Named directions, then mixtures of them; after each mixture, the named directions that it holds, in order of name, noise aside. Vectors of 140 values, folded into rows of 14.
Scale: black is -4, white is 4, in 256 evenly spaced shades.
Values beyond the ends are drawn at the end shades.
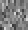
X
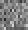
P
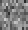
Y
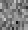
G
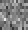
G, Y.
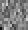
X, Y.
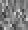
X.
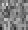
X, Y.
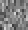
X.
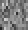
X, Y.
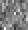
P, X.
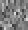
X.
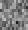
G.
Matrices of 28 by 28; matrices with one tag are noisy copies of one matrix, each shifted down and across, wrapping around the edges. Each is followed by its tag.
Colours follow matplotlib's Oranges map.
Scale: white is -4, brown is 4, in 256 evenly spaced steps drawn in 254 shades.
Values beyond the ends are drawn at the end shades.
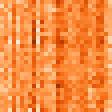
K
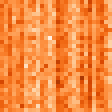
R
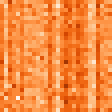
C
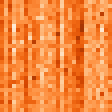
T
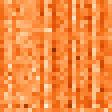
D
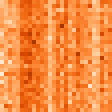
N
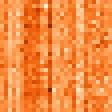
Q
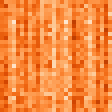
R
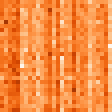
T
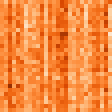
T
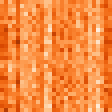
Q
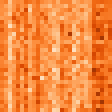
N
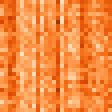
K
